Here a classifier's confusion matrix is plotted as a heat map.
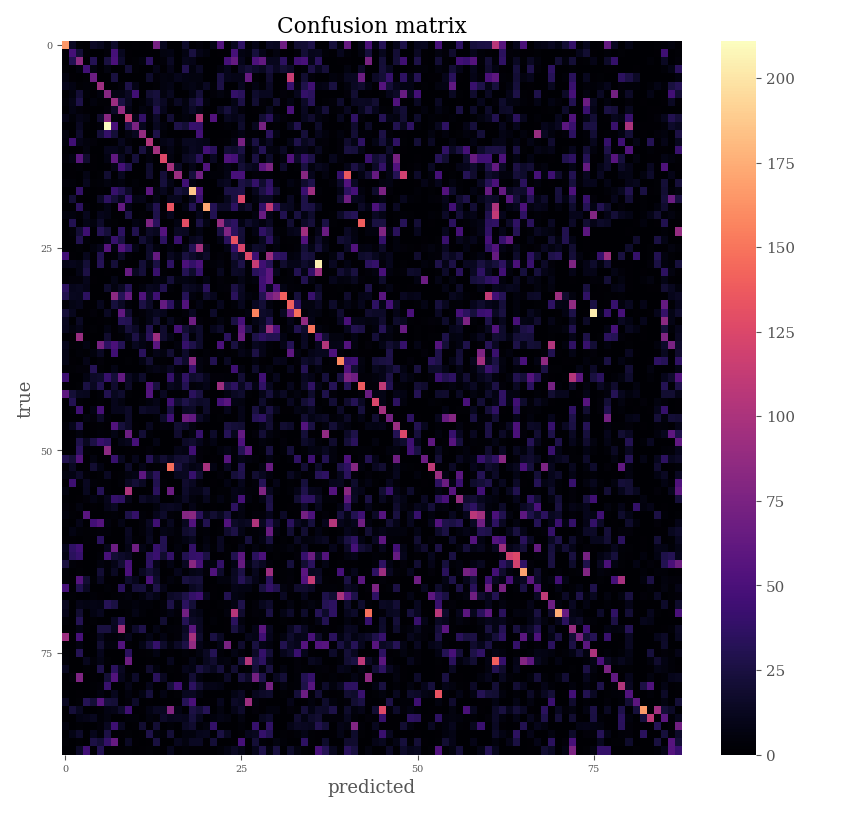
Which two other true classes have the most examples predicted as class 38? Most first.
59, 55
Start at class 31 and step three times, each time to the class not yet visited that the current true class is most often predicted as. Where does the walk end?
51
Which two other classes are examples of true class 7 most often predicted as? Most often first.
74, 47
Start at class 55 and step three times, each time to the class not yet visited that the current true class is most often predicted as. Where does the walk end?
25
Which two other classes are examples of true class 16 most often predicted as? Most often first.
40, 48
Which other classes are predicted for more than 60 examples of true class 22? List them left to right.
12, 17, 42
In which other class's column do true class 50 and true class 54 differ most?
6
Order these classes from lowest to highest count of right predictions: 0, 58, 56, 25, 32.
56, 58, 25, 32, 0
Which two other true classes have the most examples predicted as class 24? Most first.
70, 2
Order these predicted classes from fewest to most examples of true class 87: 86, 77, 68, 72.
68, 77, 86, 72
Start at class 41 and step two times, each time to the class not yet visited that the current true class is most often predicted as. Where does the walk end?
8
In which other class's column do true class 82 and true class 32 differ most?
45
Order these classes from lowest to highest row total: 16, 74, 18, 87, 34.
87, 34, 74, 16, 18
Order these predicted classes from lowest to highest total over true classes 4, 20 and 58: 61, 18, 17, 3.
3, 17, 18, 61
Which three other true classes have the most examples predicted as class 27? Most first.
33, 59, 78
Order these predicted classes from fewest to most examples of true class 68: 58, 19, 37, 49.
49, 37, 19, 58
